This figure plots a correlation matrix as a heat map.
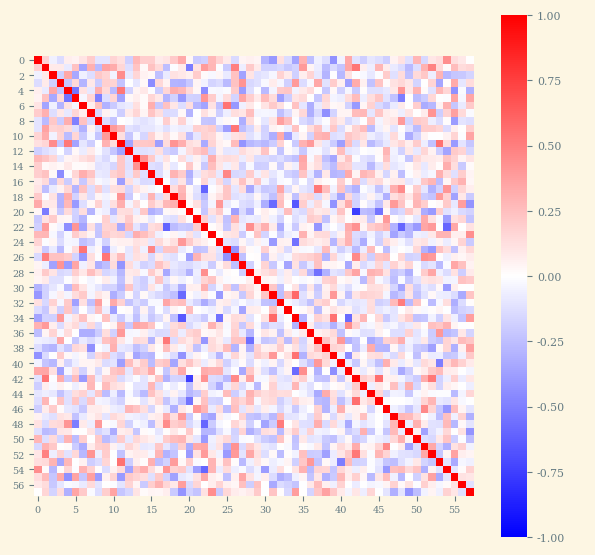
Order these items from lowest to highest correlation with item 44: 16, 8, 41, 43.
43, 41, 16, 8
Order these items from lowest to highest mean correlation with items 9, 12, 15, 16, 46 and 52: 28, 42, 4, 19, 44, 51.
4, 44, 19, 28, 42, 51
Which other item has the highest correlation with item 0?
54
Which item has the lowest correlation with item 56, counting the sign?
31
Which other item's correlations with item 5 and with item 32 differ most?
48
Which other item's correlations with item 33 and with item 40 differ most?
37
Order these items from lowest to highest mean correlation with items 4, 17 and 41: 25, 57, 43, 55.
55, 57, 43, 25
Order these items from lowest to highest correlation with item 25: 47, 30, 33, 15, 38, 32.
33, 47, 32, 30, 38, 15
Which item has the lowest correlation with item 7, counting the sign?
38
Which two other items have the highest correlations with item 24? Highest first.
19, 41
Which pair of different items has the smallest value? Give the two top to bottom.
20, 42
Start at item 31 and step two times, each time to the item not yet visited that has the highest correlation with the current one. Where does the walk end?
39
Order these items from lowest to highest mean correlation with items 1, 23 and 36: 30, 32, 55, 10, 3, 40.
32, 40, 30, 3, 55, 10
